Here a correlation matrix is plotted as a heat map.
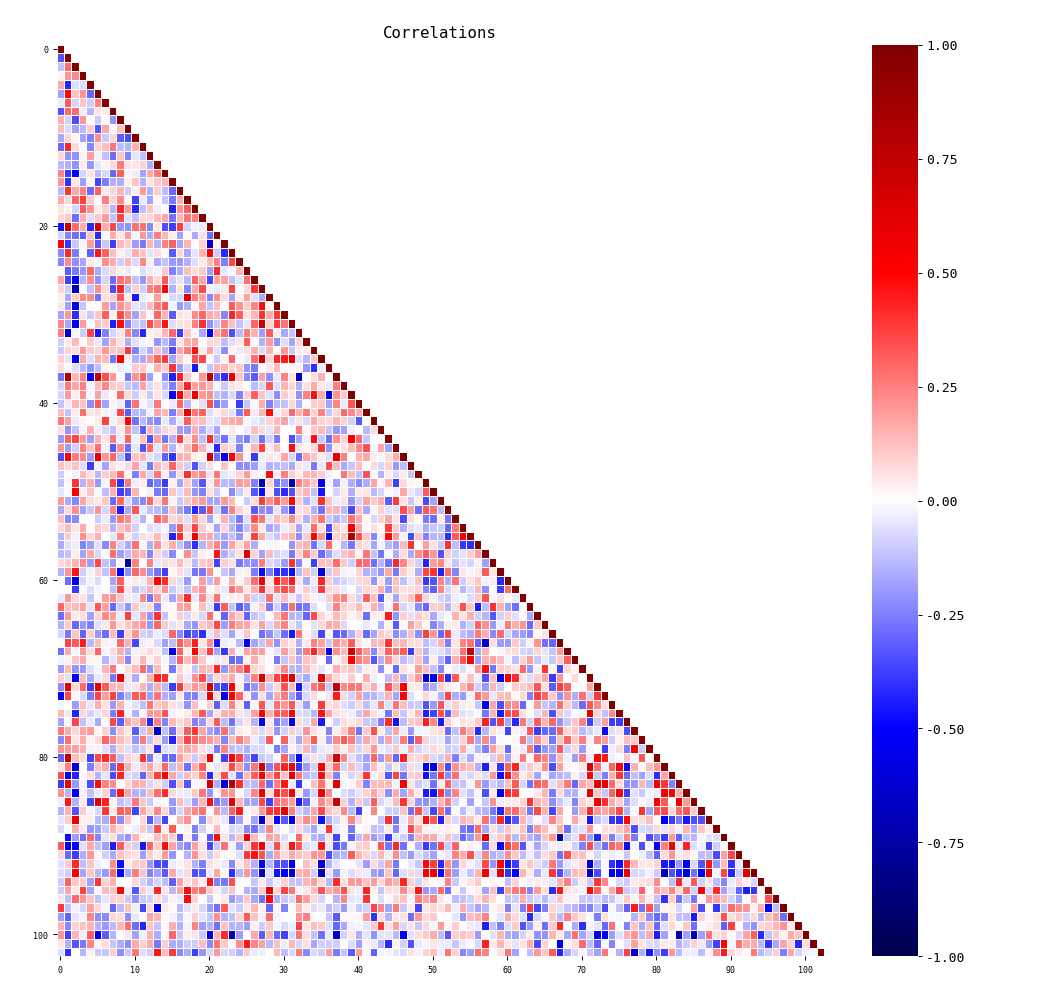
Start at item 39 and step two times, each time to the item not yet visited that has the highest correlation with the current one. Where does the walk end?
68
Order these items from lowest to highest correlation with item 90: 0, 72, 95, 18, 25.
72, 95, 25, 18, 0
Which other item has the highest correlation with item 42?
9
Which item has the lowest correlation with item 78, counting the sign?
15
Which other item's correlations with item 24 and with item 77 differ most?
73
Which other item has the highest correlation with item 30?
86
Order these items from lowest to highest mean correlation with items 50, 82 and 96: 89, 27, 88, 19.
27, 19, 88, 89
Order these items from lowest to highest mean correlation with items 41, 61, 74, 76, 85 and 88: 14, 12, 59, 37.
59, 12, 14, 37
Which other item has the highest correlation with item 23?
83
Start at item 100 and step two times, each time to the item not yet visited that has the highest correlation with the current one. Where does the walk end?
0
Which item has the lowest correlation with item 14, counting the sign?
2
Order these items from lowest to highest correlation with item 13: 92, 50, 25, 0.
92, 50, 0, 25
